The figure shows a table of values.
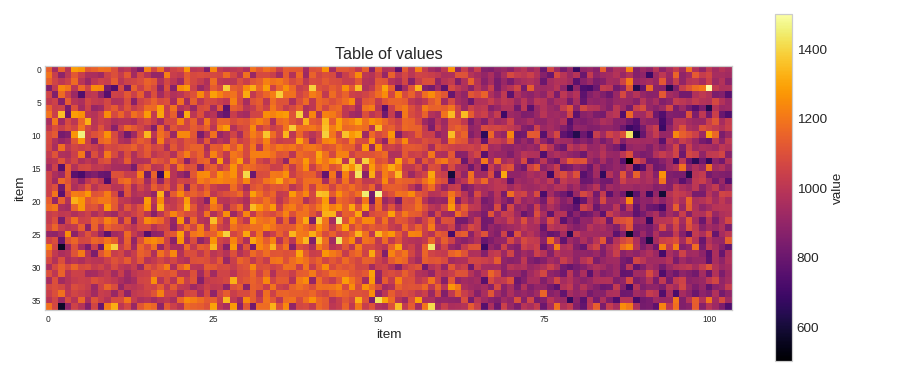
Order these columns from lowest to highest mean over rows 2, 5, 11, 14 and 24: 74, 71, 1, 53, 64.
71, 74, 64, 1, 53
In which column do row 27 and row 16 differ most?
9
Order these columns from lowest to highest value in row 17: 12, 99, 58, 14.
99, 14, 12, 58
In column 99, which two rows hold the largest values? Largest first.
3, 9
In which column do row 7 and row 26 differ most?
2
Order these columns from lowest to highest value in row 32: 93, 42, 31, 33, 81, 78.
81, 78, 93, 42, 31, 33
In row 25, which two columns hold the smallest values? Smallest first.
88, 79
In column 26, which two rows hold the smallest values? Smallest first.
7, 10
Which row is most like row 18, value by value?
5
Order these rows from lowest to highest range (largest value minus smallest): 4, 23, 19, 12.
12, 4, 23, 19
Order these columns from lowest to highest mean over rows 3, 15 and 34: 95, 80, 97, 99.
95, 80, 97, 99
